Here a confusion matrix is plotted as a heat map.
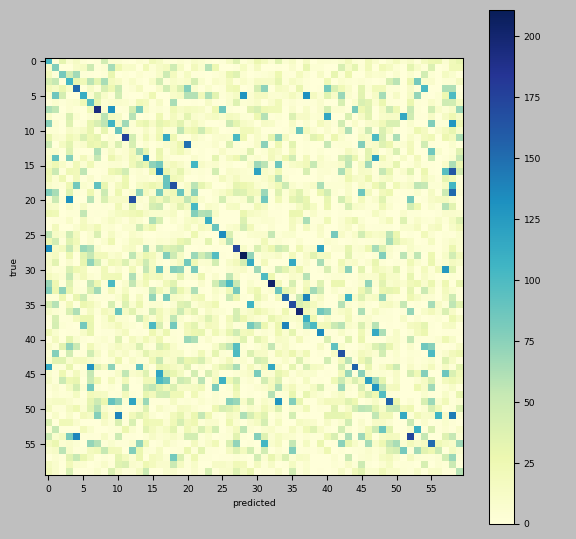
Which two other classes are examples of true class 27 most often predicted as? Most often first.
0, 39
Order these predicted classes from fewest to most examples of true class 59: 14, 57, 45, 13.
57, 13, 45, 14
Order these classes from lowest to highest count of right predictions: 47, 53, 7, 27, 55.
53, 47, 55, 27, 7
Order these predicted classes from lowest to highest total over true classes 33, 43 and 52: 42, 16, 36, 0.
42, 36, 16, 0
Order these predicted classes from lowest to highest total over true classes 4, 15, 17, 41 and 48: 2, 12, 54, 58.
12, 2, 58, 54
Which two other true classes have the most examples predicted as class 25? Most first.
46, 7
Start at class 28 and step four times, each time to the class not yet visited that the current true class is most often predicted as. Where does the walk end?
31
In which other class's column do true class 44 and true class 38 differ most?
34
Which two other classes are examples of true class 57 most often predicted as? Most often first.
18, 58
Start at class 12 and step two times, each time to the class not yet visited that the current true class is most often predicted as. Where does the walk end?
3
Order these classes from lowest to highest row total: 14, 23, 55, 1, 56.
23, 1, 56, 14, 55
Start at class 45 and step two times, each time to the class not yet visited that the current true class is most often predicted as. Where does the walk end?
58
